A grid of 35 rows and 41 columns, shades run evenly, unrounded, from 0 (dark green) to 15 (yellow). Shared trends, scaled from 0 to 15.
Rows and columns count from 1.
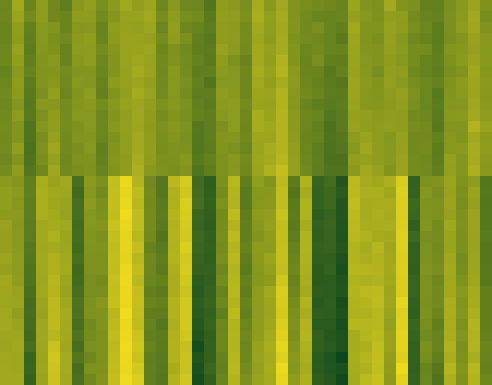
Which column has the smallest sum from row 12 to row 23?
29
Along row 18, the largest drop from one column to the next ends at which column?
35
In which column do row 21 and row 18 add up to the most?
11
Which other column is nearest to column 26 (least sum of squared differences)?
6
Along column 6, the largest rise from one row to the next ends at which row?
17
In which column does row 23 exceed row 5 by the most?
16
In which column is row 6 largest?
24
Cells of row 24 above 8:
22
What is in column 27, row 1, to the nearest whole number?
7
